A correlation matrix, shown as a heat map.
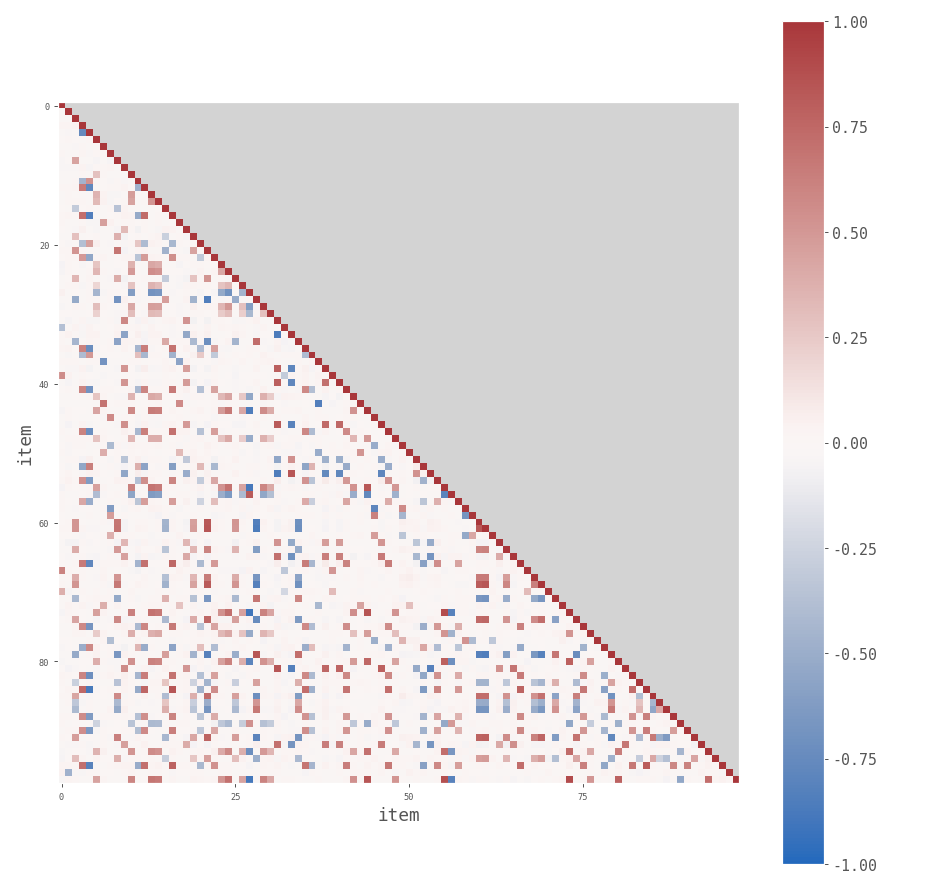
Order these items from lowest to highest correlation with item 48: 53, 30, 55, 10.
53, 30, 10, 55
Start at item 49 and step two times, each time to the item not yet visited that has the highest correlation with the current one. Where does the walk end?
77
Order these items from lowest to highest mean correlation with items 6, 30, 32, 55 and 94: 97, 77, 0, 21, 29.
0, 77, 21, 29, 97
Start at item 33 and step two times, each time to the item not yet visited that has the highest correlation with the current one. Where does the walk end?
51
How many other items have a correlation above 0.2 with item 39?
3
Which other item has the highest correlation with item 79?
28
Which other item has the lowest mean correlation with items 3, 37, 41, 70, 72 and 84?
4
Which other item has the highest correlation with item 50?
43
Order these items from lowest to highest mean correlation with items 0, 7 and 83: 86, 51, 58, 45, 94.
58, 94, 51, 86, 45
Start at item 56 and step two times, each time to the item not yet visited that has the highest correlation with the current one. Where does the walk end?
89
